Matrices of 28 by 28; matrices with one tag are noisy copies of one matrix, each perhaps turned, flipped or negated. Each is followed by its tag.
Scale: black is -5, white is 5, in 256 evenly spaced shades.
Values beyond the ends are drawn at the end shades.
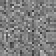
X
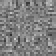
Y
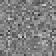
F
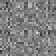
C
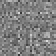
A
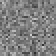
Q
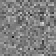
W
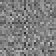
X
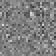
W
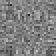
Y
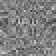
Q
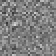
W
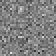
A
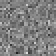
C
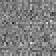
X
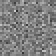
X
